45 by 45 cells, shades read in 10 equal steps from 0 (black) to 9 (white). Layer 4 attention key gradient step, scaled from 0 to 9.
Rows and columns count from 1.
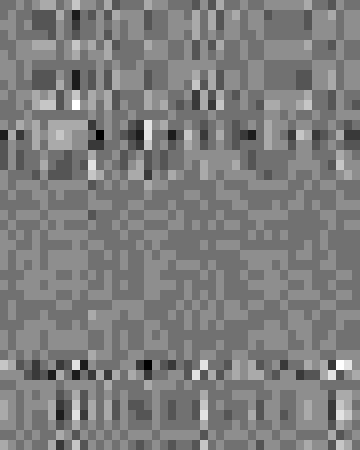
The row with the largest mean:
11
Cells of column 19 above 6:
3
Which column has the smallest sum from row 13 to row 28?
13
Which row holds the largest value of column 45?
38
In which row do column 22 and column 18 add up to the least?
14
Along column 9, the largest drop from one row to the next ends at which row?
16
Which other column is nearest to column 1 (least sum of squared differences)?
32
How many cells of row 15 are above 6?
1
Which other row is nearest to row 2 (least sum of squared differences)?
9
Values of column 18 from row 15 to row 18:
2 5 6 6
